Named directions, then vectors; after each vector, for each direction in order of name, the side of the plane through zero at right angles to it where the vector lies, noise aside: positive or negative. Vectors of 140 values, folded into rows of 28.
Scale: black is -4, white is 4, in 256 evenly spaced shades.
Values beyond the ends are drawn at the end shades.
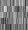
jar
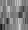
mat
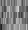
negative, positive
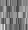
positive, negative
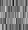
positive, negative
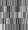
positive, negative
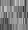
positive, positive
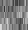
negative, negative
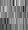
positive, positive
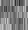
negative, negative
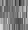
negative, negative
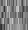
negative, positive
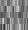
negative, positive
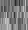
negative, negative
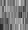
positive, positive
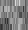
positive, positive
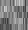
positive, positive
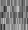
negative, positive
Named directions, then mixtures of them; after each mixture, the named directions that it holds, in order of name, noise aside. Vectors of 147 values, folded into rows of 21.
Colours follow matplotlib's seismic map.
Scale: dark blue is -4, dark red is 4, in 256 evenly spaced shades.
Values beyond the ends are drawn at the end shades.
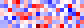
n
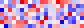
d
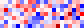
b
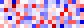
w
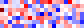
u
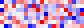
d, w.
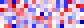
d, u, w.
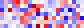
d, n.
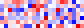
d, n.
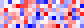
b.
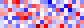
n.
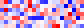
b, u.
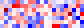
b, w.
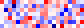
w.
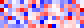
d, w.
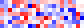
d, n, u.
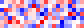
d, w.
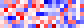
n, w.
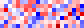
b.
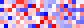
d, n, w.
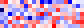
u.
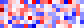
u.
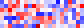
n, u, w.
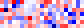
b, u, w.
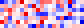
d, u, w.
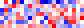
d, u, w.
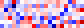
w.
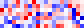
b, n, u.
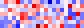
n.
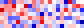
u, w.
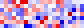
b, d.
